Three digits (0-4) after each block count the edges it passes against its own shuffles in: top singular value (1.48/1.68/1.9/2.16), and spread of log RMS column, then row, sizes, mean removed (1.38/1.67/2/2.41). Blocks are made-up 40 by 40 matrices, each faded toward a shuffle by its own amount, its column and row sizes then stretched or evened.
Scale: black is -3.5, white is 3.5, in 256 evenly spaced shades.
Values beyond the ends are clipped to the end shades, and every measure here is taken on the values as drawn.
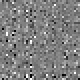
2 4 1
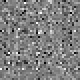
1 1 3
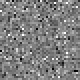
0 0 1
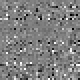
1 3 4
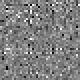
2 2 2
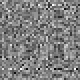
3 0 2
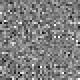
1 0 2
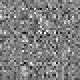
3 3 2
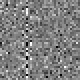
3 3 0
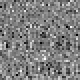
2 0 2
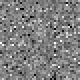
0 0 0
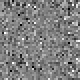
0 2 1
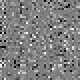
3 3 1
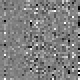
1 4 0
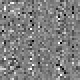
0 4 0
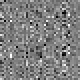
3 4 0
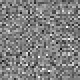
3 0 1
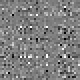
2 3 3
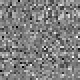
2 0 1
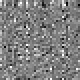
2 3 1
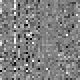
2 4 0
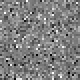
0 0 0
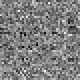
1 0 2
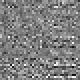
3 1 4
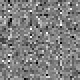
1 3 0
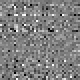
0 2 4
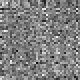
3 2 1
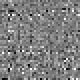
1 1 4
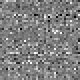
1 0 3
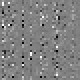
2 4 1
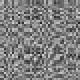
3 1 3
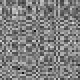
4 0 0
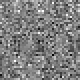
2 2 0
